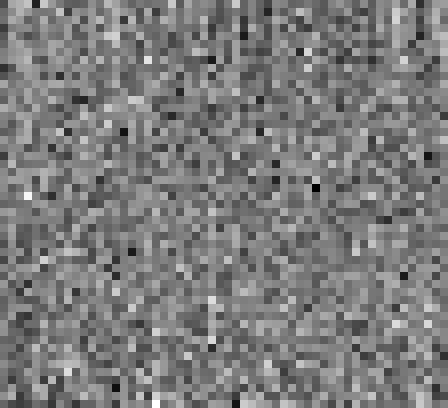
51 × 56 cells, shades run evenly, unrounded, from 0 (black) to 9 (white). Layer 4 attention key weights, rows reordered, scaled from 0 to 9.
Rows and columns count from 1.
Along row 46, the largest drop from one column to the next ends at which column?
35
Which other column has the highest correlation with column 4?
3
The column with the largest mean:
50
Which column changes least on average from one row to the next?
16
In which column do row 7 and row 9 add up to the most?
39
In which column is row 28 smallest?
49
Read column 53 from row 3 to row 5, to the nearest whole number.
2 3 1
